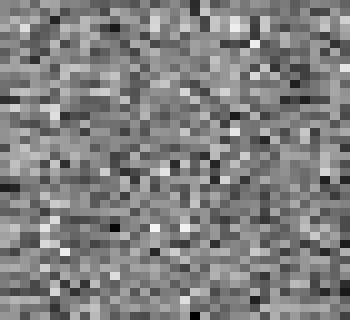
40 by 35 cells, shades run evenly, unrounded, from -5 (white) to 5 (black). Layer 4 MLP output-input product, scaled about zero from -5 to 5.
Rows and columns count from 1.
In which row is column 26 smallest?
6
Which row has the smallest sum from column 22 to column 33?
3
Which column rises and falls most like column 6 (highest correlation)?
21
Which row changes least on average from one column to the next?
33
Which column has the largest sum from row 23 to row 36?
35
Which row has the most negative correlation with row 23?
20
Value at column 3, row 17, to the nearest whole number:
-2
